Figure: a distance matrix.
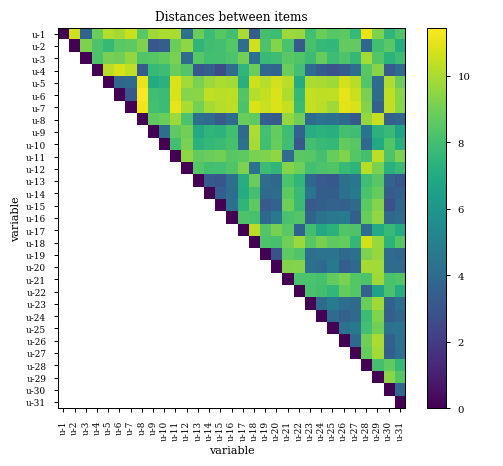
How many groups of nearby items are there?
5
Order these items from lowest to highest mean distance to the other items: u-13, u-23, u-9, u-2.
u-13, u-23, u-9, u-2
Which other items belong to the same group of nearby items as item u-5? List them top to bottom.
u-6, u-7, u-29
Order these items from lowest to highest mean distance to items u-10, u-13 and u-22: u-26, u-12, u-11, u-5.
u-26, u-5, u-11, u-12
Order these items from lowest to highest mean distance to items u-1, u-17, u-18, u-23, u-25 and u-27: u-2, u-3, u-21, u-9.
u-3, u-9, u-2, u-21
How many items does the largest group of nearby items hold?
15
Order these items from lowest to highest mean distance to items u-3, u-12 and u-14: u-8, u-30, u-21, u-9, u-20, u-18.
u-18, u-30, u-20, u-8, u-9, u-21
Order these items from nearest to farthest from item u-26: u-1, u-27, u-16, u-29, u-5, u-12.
u-27, u-16, u-12, u-1, u-29, u-5
